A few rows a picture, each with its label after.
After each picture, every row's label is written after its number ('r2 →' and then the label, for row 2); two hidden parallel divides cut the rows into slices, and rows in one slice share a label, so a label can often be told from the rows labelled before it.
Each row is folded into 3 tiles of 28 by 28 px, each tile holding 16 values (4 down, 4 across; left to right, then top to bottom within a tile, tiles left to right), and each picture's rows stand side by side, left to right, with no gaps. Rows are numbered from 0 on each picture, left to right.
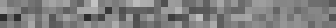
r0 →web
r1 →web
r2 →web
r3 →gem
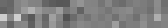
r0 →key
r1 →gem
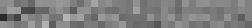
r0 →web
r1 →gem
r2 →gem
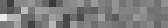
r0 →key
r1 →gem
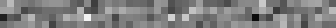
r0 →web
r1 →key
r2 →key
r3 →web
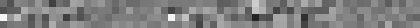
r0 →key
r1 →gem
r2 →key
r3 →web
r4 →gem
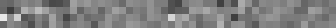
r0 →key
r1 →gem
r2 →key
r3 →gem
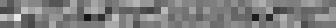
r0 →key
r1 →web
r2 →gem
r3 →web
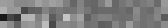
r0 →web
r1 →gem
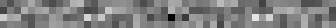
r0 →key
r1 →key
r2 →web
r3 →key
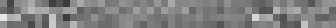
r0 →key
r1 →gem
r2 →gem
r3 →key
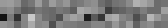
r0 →web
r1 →web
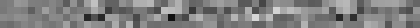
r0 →gem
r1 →web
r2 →web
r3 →key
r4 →web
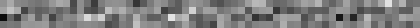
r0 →web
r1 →key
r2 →key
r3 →web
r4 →web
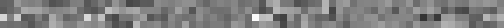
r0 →key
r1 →key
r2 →gem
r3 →key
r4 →gem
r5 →web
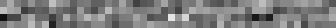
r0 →web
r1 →key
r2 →key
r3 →web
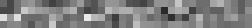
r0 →key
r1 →key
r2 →web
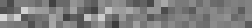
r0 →key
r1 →key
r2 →gem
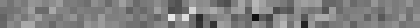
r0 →gem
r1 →gem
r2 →key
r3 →web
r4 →gem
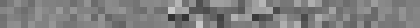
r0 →gem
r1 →gem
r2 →web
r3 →web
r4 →gem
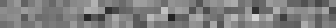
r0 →gem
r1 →web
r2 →web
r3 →key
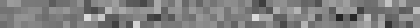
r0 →gem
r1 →key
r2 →gem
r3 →key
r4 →web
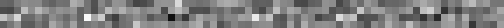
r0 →key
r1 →key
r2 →web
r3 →key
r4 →key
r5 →web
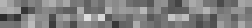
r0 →web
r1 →key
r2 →key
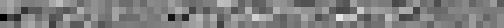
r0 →web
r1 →gem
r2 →web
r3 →key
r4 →key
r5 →gem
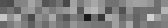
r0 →key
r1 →web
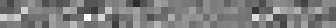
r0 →key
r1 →key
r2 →gem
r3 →key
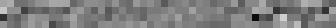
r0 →web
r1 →gem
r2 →gem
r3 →web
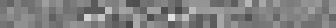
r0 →gem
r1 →key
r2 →key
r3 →gem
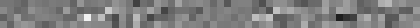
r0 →gem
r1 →key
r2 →gem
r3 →key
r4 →web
